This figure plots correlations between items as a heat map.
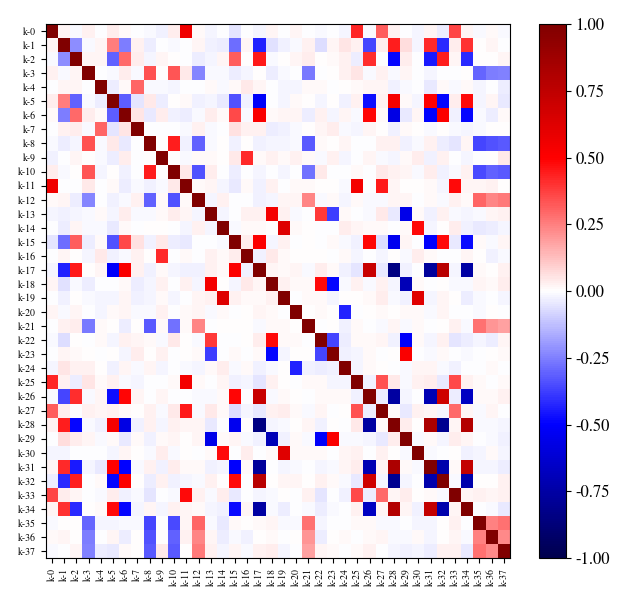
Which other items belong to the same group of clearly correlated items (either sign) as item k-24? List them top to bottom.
k-20
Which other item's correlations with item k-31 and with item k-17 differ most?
k-28
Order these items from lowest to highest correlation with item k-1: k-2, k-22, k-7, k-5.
k-2, k-22, k-7, k-5
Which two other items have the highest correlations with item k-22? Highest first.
k-18, k-13
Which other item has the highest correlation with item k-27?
k-11
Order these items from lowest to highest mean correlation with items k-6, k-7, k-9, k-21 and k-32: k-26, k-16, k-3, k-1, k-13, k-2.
k-1, k-3, k-13, k-16, k-2, k-26
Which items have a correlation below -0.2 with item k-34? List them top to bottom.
k-2, k-6, k-15, k-17, k-26, k-32
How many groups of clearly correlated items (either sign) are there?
8
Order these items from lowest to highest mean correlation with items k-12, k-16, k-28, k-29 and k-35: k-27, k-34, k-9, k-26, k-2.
k-26, k-2, k-27, k-9, k-34
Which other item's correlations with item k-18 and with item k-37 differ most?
k-29
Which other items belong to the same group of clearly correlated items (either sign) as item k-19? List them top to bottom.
k-14, k-30
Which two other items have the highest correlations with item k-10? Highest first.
k-8, k-3
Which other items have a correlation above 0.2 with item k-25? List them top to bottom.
k-0, k-11, k-27, k-33
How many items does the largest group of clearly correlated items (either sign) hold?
11
